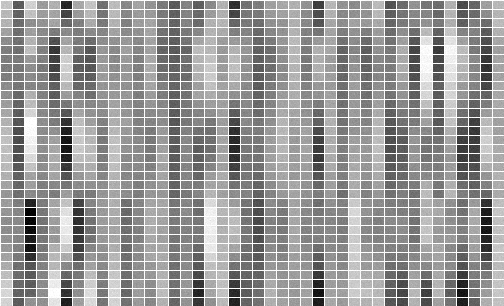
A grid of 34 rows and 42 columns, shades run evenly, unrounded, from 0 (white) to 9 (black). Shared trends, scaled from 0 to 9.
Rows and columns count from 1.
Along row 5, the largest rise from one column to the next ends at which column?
37
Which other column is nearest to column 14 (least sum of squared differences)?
31
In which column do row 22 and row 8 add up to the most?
41
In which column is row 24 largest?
3
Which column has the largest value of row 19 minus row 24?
6
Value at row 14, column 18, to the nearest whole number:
5
